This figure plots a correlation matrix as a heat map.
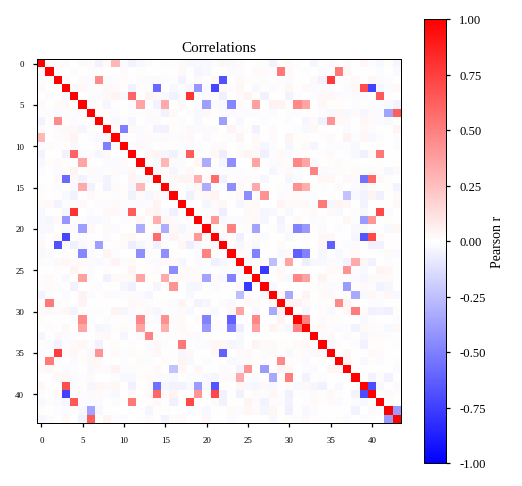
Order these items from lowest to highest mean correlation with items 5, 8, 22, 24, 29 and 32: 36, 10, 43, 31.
10, 43, 36, 31
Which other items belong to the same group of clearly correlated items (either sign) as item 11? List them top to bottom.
4, 18, 41
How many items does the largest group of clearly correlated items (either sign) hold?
8
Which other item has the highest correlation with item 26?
31
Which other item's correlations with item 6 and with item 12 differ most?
43
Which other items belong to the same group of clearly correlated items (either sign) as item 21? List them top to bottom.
3, 14, 19, 39, 40
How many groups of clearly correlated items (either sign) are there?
12
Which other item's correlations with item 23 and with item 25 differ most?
27
